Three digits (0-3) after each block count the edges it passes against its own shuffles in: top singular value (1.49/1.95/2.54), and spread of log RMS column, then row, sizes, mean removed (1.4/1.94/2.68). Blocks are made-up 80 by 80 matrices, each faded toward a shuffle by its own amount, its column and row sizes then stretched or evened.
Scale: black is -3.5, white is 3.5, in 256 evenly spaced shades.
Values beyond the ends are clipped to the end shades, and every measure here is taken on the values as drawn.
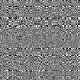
3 2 3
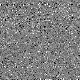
1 0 2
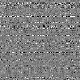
2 0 3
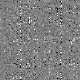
0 3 2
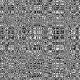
3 2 3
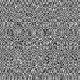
3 0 1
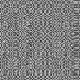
3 2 1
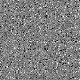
1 1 1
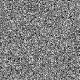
1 1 0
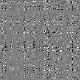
1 3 3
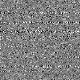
1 0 3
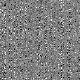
0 3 0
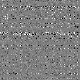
0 2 3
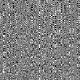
2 3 1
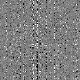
1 3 0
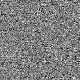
1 0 1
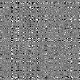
2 3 3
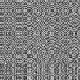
3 2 1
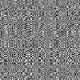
3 3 3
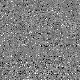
0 0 2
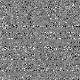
0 1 3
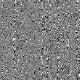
0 3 0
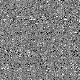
0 1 2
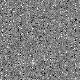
0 2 0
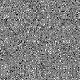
2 0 1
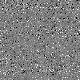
0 0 2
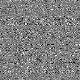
1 0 3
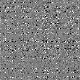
0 2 3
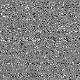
0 0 3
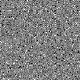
2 0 1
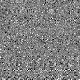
2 0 2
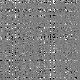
2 3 3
